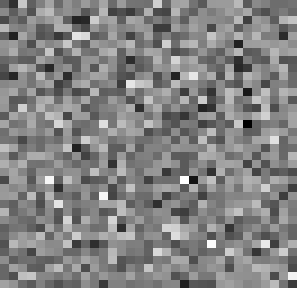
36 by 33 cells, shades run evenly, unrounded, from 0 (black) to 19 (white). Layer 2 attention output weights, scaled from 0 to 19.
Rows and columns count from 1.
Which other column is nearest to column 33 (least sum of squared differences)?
4
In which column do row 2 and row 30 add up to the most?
20
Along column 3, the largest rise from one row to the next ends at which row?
14
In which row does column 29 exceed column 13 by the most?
21
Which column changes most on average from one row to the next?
24
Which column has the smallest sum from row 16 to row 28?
9
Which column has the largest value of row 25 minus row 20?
12
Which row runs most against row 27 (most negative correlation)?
8
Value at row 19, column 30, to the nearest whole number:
6
